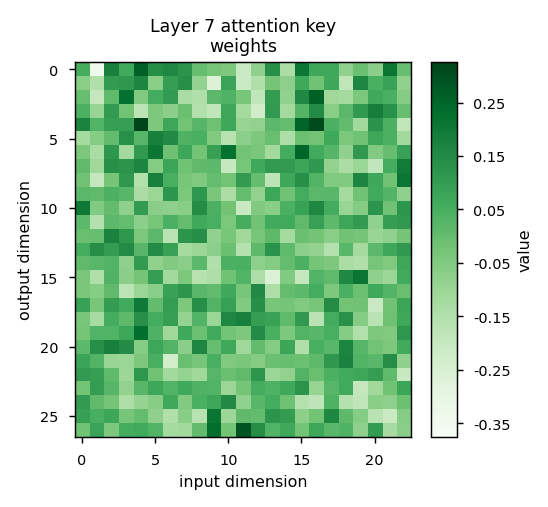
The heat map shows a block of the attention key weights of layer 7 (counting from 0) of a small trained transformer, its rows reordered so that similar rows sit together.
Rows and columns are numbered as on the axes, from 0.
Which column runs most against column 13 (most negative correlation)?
19
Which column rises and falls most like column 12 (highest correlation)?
9
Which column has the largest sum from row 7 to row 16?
22
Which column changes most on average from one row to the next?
4
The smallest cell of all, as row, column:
0, 1
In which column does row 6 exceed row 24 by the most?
15
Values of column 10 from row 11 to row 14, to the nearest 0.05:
-0.05 -0.05 0 0.05
